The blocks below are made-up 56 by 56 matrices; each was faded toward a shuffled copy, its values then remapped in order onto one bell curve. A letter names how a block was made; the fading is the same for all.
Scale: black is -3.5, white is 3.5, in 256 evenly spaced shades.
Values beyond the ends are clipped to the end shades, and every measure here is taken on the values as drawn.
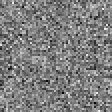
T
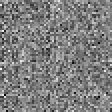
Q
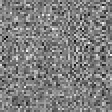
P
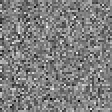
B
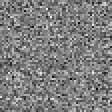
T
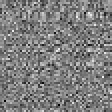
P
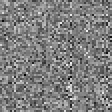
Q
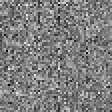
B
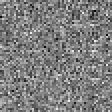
T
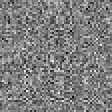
P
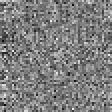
Q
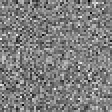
T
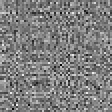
P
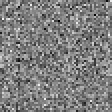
B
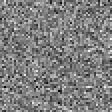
T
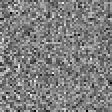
T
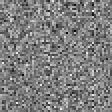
T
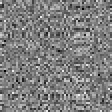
P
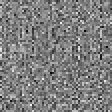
Q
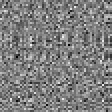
P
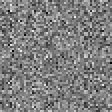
Q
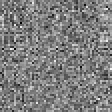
T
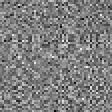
P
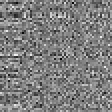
P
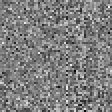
B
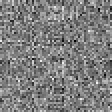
Q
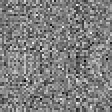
Q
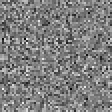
B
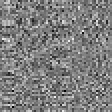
P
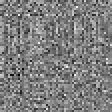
P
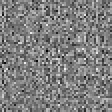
Q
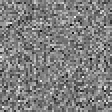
T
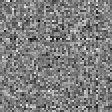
B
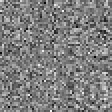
Q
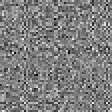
P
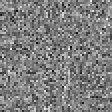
B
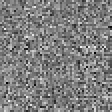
B
